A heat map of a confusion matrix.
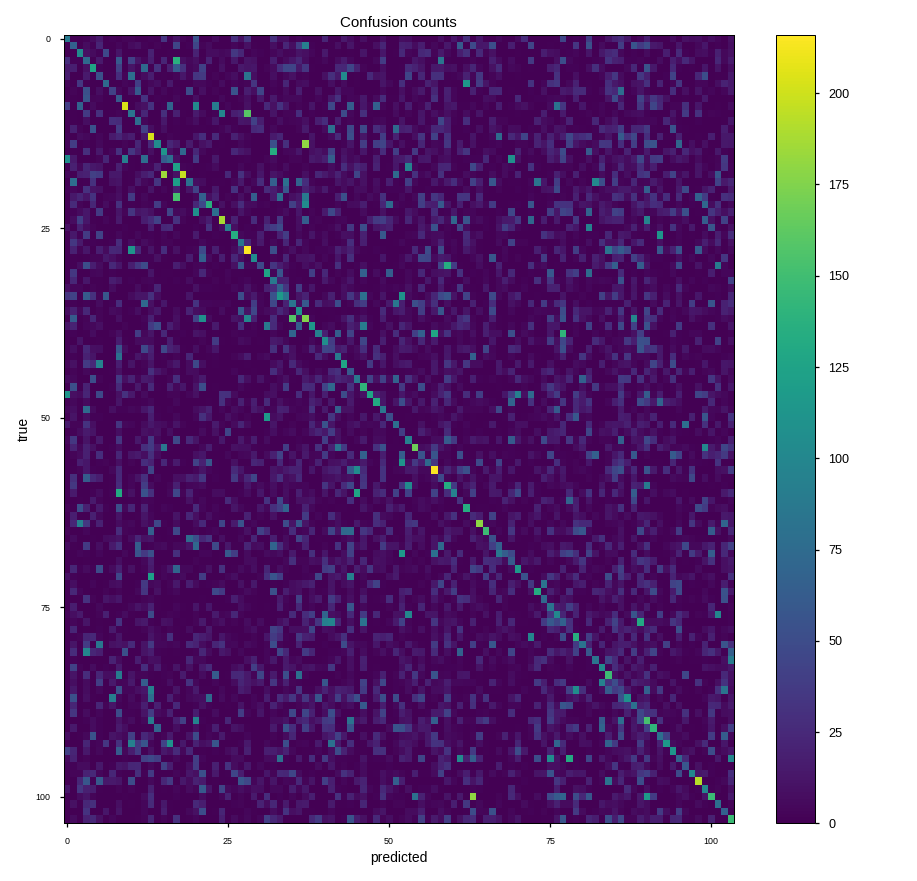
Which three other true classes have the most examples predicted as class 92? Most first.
26, 48, 28
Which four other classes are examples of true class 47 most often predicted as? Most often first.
0, 70, 72, 90
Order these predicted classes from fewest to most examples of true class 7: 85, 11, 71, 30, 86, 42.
71, 42, 85, 30, 11, 86
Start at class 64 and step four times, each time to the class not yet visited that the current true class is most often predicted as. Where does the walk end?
34
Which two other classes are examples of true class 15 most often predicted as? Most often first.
32, 18
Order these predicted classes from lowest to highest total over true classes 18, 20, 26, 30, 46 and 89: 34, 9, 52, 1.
9, 52, 1, 34
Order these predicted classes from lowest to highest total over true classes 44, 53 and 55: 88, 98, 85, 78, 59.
98, 85, 78, 59, 88
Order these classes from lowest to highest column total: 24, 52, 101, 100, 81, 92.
24, 101, 92, 100, 52, 81
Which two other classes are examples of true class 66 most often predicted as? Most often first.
19, 20
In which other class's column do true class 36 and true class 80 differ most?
5
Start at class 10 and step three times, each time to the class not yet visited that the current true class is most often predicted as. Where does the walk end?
8
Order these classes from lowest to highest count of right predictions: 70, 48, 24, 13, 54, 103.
70, 48, 103, 54, 24, 13
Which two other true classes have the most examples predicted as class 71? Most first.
13, 0
